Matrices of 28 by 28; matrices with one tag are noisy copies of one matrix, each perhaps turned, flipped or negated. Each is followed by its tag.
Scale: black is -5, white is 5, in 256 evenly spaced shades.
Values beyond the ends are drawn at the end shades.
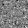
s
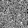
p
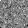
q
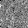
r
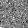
r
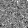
q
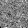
r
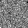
q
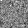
s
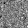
s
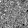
s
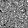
s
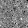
r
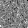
q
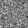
s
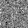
p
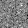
p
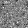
s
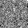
r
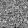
p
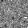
q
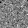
q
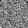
q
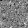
s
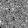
r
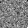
q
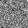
q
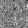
r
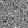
p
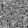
s
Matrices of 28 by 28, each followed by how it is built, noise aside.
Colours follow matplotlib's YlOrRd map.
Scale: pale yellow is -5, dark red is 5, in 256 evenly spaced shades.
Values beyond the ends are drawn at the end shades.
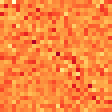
banded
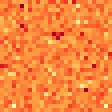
sparse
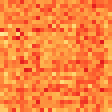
blocks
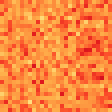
blocks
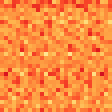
repeating columns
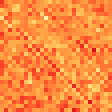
Toeplitz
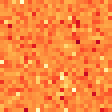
sparse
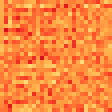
blocks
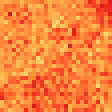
smooth
